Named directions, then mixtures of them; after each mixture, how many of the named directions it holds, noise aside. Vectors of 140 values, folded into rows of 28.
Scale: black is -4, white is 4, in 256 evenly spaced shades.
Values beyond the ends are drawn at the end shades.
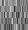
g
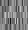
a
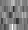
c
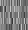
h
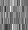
four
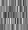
one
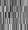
three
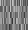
one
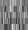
four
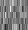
four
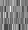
four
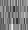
two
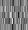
three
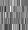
four
